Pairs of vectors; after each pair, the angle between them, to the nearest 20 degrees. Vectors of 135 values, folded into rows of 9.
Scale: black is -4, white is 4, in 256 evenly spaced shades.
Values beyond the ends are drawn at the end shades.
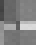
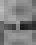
160 degrees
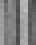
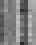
160 degrees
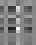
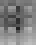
120 degrees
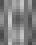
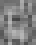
40 degrees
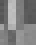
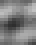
100 degrees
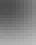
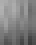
160 degrees
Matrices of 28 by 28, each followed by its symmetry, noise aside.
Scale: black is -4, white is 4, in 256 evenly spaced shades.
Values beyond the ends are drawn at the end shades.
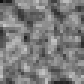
no symmetry.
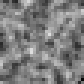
no symmetry.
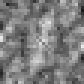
same after a half turn.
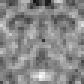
mirrored left to right.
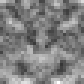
mirrored left to right.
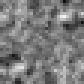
same after a half turn.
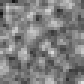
symmetric.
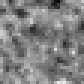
no symmetry.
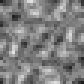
same after a half turn.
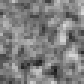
antisymmetric.
